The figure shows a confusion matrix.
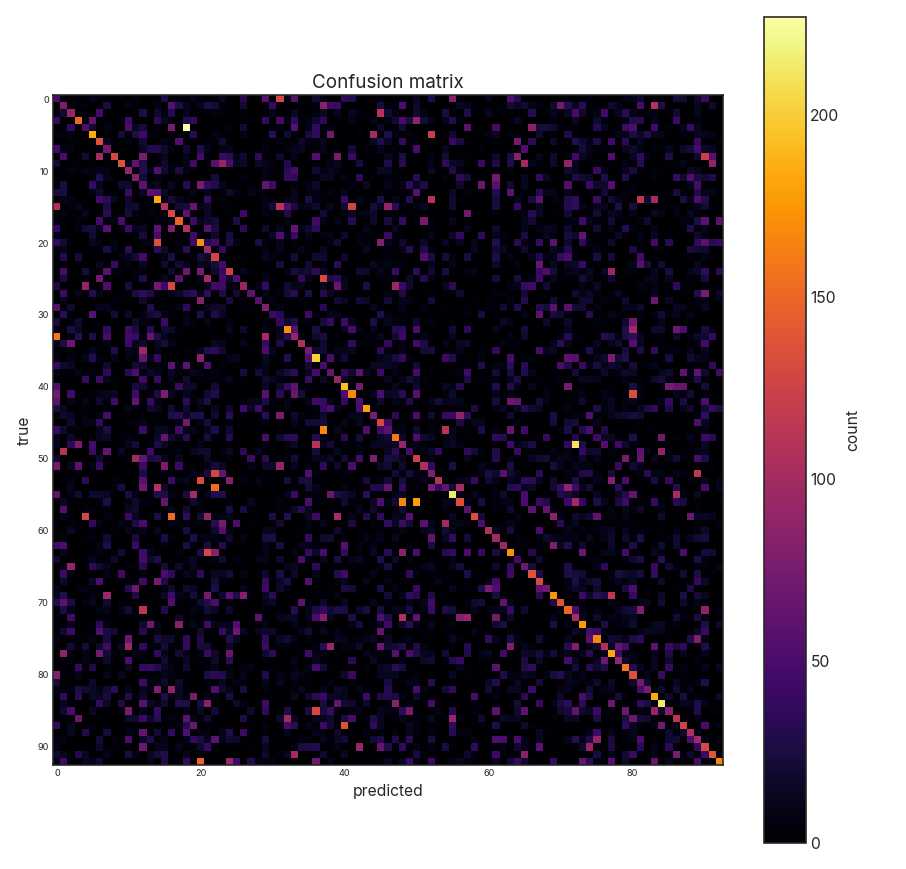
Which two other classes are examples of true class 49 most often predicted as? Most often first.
1, 84
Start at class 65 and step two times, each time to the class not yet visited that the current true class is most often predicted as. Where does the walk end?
45
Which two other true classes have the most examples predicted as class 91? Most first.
9, 8
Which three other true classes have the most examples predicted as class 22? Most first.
54, 52, 63
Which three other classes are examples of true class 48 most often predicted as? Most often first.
72, 36, 3
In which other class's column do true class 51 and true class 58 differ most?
16
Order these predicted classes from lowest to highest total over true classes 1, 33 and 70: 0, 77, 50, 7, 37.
50, 77, 7, 37, 0
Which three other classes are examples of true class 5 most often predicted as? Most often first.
52, 44, 38
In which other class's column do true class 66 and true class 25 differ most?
37
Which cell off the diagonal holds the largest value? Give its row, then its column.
4, 18
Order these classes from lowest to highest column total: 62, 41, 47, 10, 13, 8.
8, 62, 13, 41, 47, 10
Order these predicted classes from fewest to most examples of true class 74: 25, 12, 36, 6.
36, 12, 6, 25
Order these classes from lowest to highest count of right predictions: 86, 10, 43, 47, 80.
10, 86, 80, 47, 43
